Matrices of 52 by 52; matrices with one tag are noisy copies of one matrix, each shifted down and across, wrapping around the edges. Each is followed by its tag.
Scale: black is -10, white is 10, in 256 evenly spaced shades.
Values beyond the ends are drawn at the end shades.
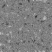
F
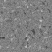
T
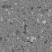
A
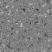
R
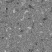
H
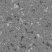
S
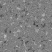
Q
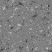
H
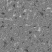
R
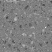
F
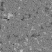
A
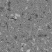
A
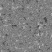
T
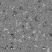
R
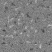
R
